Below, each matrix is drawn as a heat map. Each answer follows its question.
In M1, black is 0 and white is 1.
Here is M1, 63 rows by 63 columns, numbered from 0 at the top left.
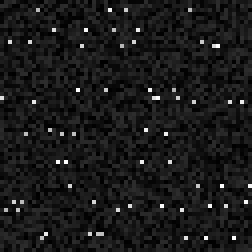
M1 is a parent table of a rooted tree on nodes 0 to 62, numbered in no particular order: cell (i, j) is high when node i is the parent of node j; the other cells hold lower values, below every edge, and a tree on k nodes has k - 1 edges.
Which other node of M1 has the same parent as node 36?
12
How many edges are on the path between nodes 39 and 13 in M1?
6
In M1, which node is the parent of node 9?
2
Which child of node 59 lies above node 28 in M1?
10
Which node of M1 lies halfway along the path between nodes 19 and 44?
58
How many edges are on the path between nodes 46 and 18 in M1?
4
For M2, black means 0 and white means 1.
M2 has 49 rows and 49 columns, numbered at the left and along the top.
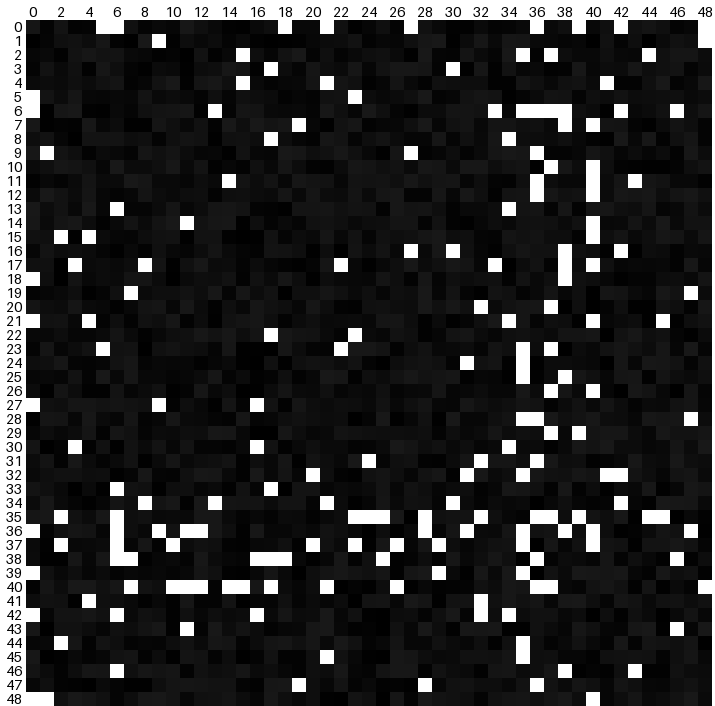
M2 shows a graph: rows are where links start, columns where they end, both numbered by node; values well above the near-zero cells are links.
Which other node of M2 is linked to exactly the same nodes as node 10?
node 26
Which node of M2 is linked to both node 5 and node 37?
node 23
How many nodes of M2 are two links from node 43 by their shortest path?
5
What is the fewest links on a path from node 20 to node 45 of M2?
3
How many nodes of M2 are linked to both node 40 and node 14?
1
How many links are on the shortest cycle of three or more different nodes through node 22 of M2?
5
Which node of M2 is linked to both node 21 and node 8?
node 34
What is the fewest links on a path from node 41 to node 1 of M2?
5
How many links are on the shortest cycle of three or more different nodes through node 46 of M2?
3
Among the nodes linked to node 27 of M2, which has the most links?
node 0
